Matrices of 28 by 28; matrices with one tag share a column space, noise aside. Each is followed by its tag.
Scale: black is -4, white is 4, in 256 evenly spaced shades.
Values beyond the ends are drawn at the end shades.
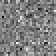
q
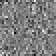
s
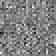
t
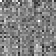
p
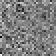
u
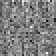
p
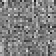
p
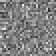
u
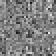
s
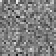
q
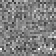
u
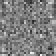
s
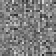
q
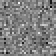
t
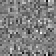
s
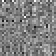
p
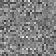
u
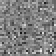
t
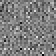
u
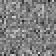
s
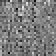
p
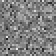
u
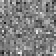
s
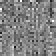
p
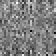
s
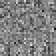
q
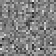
u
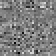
t
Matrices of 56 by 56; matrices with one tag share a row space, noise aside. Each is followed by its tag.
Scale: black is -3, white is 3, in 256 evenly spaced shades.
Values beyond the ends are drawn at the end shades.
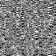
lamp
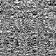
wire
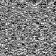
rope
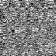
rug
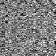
rope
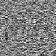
rope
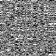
wire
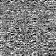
wire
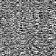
lamp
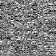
wire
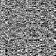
rope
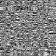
wire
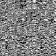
rope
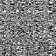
lamp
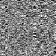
rope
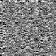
rug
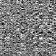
lamp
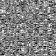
lamp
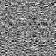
rope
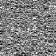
wire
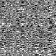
lamp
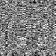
rope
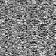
rope
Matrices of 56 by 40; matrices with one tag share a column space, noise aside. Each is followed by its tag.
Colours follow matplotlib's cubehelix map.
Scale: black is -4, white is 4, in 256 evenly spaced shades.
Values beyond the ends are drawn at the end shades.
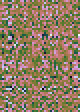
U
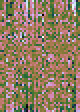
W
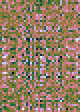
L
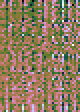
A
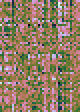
A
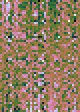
W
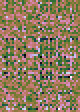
L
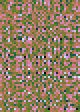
L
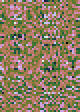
U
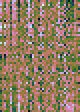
A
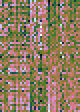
A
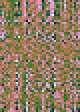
W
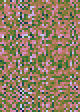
U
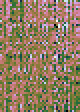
A
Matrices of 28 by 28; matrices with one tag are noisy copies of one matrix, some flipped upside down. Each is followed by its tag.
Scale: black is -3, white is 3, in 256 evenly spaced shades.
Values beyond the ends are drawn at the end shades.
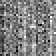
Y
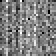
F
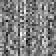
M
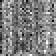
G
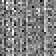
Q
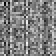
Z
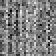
F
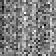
Y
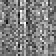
M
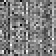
Z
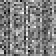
Z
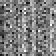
Y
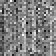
Y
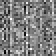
Z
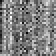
G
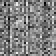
Z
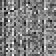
Q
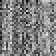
G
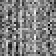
F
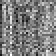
G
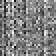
Q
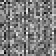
Z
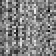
F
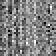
F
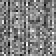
Z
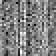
M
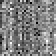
G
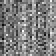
Y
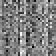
M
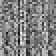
M
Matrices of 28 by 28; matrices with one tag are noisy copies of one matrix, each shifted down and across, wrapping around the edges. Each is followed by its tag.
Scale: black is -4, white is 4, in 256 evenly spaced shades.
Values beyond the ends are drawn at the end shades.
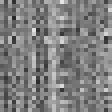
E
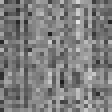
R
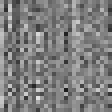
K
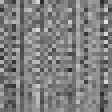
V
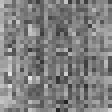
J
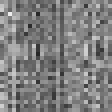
R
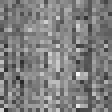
J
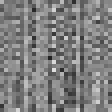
V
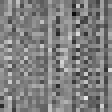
V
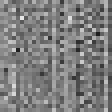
V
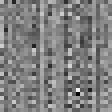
V
